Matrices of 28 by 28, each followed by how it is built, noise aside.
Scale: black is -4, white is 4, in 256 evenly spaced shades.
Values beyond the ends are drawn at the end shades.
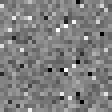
sparse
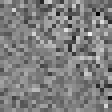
upper triangular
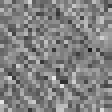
Toeplitz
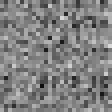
blocks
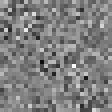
block diagonal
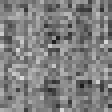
blocks
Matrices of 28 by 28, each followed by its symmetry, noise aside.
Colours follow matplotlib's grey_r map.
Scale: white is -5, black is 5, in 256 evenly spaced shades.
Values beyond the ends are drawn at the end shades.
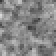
no symmetry.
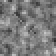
no symmetry.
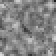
symmetric across the other diagonal.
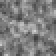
same after a half turn.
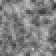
no symmetry.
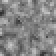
symmetric across the other diagonal.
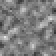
same after a half turn.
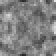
mirrored top to bottom.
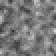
no symmetry.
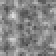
mirrored top to bottom.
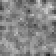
symmetric across the other diagonal.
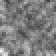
symmetric across the other diagonal.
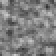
no symmetry.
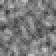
same after a half turn.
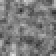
no symmetry.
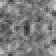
mirrored top to bottom.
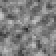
symmetric across the other diagonal.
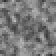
same after a half turn.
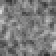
same after a half turn.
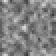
mirrored top to bottom.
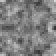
mirrored top to bottom.
